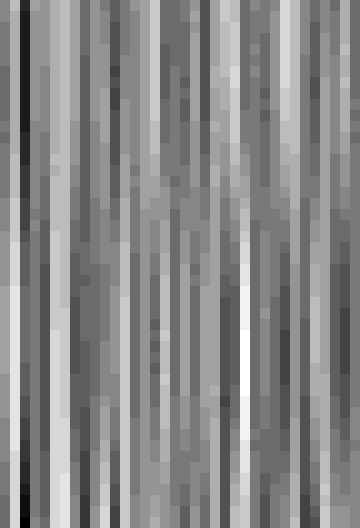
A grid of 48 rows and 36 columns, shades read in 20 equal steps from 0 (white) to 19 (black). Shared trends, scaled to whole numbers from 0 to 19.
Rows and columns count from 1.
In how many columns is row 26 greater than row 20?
14
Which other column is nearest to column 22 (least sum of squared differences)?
33
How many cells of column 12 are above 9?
33
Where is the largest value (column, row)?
3, 48
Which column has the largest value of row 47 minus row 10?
23
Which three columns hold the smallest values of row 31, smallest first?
25, 2, 6
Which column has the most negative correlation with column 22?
9
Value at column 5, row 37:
13
